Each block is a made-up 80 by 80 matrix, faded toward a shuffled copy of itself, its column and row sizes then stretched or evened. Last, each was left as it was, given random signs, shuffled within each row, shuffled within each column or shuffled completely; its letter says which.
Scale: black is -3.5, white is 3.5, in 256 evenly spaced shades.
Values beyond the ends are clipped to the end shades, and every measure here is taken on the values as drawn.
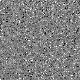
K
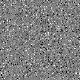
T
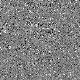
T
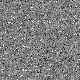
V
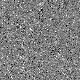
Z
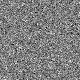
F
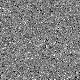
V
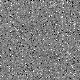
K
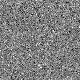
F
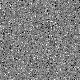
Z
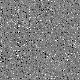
K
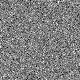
F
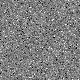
F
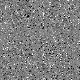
K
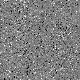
Z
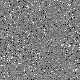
Z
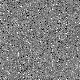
Z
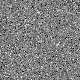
F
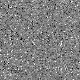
K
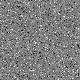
F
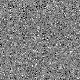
T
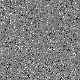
Z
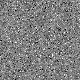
V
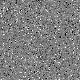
Z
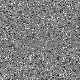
K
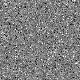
Z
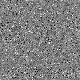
V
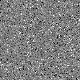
Z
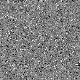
K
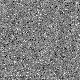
F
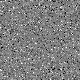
V
